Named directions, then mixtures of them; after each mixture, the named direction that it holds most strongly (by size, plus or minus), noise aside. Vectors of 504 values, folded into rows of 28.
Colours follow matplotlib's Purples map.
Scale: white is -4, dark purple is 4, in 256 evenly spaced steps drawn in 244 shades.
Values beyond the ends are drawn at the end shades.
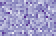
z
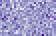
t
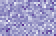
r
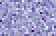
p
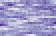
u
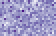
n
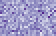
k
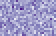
t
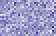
r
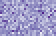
k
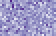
t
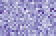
k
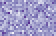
z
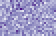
t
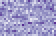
r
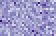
r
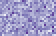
r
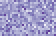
r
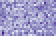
z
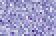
p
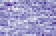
u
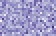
p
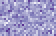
r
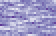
u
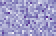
z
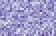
r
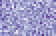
t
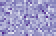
z
